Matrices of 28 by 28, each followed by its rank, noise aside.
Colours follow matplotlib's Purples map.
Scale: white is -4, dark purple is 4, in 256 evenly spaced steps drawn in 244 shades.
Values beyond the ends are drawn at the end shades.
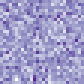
eight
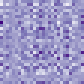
three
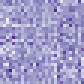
six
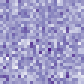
eight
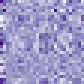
three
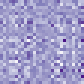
four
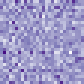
six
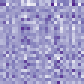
three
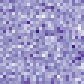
eight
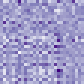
four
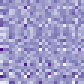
three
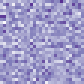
six
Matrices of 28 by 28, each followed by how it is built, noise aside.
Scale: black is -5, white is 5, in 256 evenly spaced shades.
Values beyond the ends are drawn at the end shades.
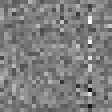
uneven columns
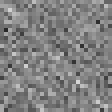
Toeplitz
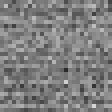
blocks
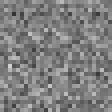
repeating columns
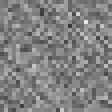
Toeplitz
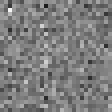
uneven columns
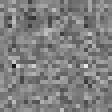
low rank
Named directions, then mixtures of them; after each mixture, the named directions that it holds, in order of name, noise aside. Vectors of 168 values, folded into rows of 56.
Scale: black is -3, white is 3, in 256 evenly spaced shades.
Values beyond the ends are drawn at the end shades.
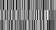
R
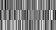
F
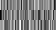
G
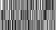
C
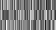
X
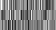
C.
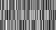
R, X.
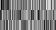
C, G, X.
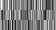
C.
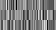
C, F, R.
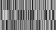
X.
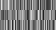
C, R, X.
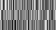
C, F, R.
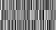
C, R, X.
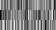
F, G, X.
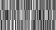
G, R, X.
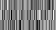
C, G, R.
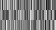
X.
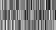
C, F, X.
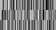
C, R, X.
